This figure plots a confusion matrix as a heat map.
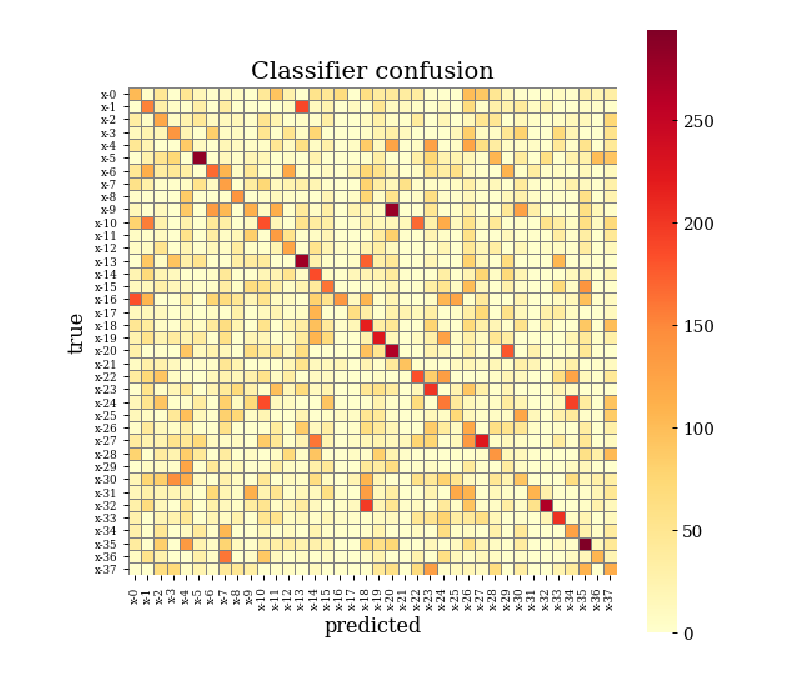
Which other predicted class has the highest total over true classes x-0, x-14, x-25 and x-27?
x-26
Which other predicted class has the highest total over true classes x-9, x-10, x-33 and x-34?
x-20
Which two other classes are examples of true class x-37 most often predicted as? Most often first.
x-23, x-35
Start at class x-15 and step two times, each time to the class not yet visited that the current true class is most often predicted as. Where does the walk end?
x-4
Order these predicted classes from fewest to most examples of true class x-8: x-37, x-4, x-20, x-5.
x-5, x-37, x-20, x-4
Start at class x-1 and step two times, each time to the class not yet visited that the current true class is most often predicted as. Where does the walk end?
x-18
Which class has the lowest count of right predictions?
x-29
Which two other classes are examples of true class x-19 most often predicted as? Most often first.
x-24, x-14
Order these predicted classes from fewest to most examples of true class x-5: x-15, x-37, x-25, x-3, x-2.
x-15, x-25, x-2, x-3, x-37
